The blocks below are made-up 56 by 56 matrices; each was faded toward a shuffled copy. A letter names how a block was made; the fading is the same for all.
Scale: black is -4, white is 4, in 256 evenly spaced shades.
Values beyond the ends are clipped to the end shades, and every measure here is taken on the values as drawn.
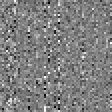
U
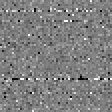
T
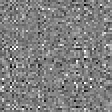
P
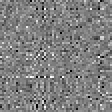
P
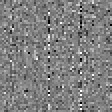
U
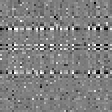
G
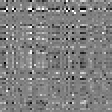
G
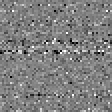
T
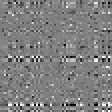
G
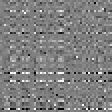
G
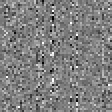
U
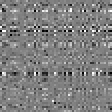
G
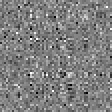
P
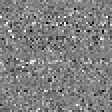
T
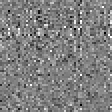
P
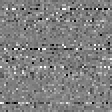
T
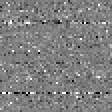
T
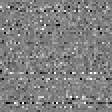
T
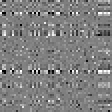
G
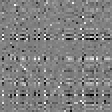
G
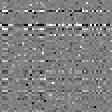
G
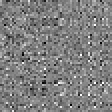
P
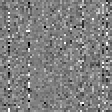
U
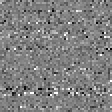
T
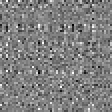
P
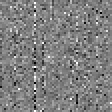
U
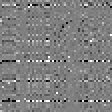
G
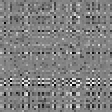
G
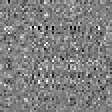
P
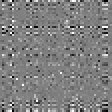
G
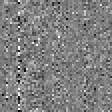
U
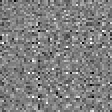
P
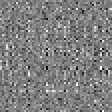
P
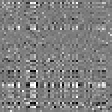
G
